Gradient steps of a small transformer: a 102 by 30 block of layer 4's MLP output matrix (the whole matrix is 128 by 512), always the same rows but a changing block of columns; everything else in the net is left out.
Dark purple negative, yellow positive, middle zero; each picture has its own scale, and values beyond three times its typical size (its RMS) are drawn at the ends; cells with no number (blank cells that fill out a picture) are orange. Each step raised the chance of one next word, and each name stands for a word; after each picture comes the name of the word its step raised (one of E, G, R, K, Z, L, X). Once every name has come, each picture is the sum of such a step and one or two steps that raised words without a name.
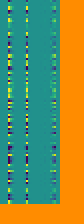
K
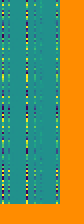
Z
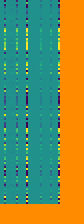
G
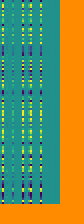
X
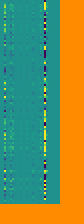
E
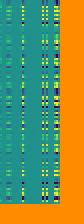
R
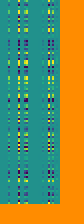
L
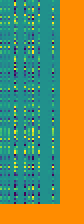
X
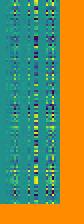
Z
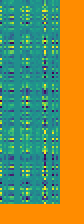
R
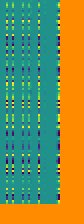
K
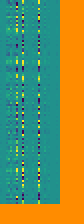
L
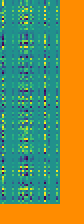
R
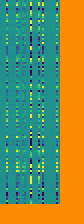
X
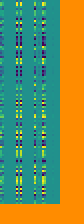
E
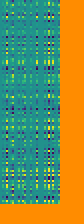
Z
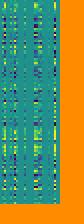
E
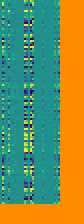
R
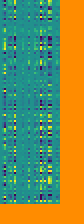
G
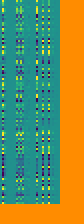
L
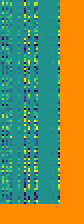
X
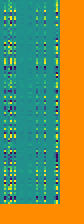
R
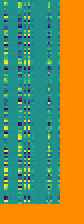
E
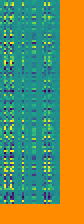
X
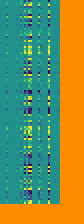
Z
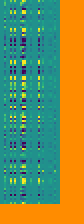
L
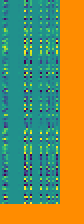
G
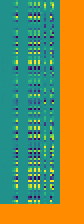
E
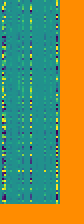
K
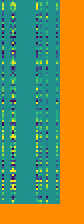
E
